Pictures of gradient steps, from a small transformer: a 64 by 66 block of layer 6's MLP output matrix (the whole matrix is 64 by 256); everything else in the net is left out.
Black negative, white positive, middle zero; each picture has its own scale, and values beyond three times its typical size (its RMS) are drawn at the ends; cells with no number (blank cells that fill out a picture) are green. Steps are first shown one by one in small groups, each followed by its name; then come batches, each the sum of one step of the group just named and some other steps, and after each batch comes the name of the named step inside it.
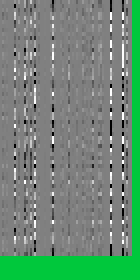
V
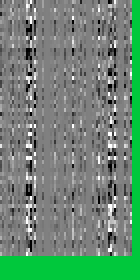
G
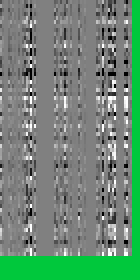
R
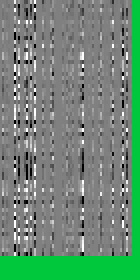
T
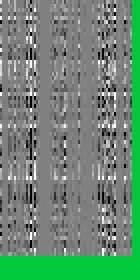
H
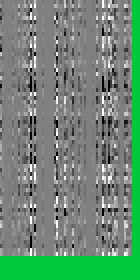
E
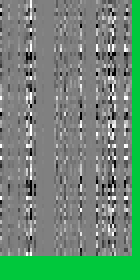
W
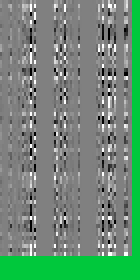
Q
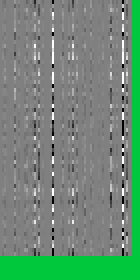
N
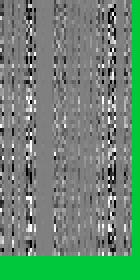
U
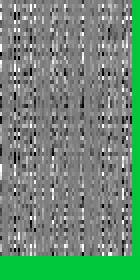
Q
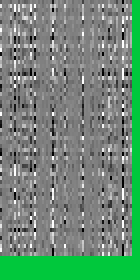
Q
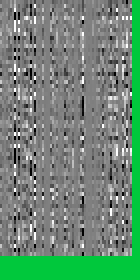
R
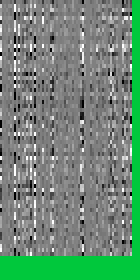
W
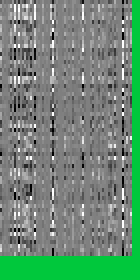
G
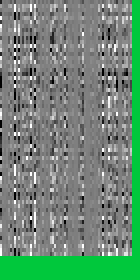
Q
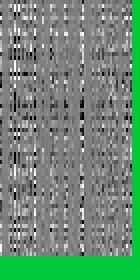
W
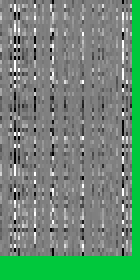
N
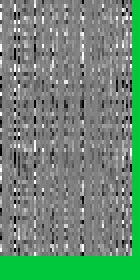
T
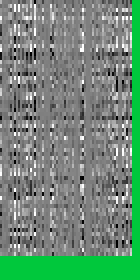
W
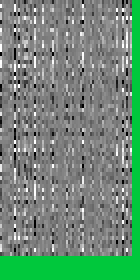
T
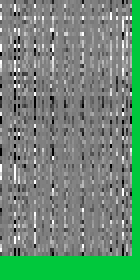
V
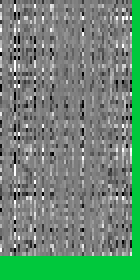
U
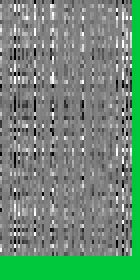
N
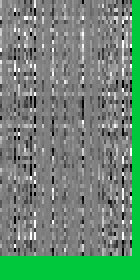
H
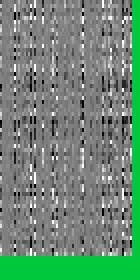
E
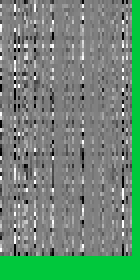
T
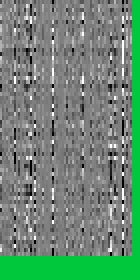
G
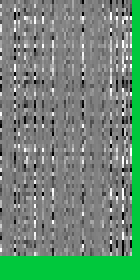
V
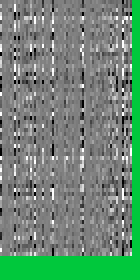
W
